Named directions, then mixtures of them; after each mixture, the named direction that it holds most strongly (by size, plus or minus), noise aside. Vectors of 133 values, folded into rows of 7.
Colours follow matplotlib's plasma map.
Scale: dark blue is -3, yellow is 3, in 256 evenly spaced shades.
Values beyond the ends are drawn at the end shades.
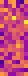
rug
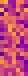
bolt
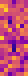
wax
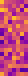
rug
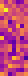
wax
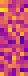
bolt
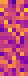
bolt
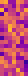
bolt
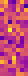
bolt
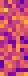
rug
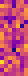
wax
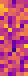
wax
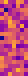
bolt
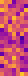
bolt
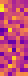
wax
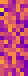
bolt
